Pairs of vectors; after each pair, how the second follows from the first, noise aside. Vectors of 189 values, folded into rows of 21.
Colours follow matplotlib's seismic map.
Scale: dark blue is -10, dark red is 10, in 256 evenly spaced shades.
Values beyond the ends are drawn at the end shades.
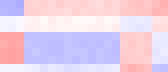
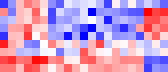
reversed, scaled up.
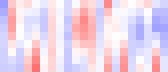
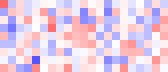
sign-scrambled.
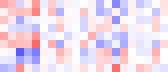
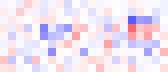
reversed, partly zeroed.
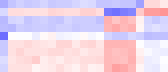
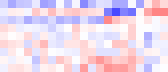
partly zeroed.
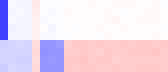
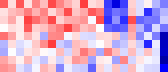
reversed, scaled up.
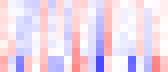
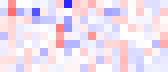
reversed, partly zeroed.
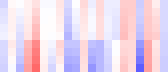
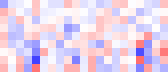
sign-scrambled.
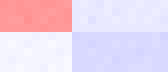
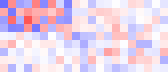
sign-scrambled.
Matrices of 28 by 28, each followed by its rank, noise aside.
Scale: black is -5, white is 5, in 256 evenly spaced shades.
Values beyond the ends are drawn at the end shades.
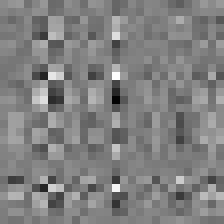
two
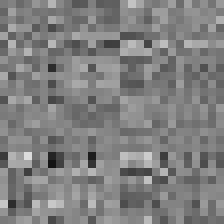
three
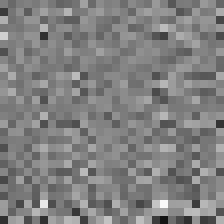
four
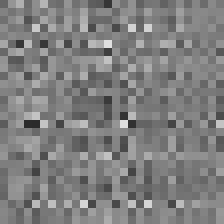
three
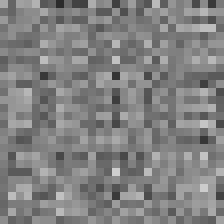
three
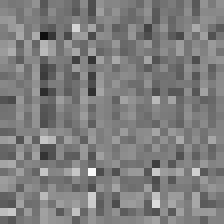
three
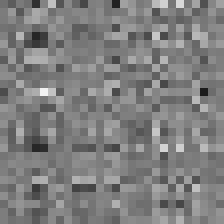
four
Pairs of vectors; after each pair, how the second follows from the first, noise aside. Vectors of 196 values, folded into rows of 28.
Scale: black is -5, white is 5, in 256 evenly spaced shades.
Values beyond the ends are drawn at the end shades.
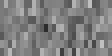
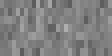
reversed, negated, shrunk.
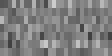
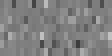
negated, partly zeroed.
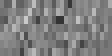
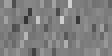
negated, partly zeroed.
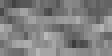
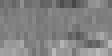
reversed, negated, partly zeroed.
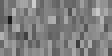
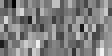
wrapped around, scaled up.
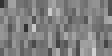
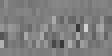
reversed, negated, partly zeroed.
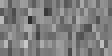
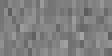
reversed, negated, shrunk.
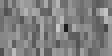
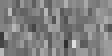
wrapped around, negated.
